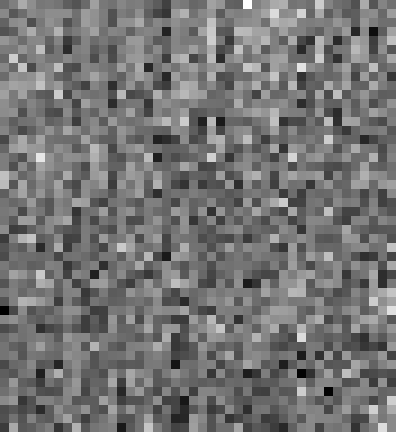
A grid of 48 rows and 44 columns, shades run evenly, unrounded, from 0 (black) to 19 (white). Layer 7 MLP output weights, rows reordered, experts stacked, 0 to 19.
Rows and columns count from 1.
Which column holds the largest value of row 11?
7
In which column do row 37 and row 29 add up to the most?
17
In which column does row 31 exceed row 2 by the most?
19
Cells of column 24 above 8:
26
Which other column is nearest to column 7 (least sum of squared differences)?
14
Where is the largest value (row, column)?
1, 28
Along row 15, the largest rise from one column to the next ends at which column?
24
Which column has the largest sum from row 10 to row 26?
5
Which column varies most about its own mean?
34
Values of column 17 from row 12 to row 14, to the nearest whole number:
4 5 10
